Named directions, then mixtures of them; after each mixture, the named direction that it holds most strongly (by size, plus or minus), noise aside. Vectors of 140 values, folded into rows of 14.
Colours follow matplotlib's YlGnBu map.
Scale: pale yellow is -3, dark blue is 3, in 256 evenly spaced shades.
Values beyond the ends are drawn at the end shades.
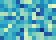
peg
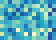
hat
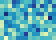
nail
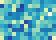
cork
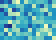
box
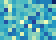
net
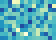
nail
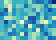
net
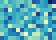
hat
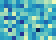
net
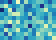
box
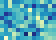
nail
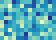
nail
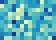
cork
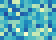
hat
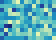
box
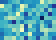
cork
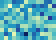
nail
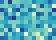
hat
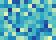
box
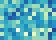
hat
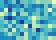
net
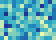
nail
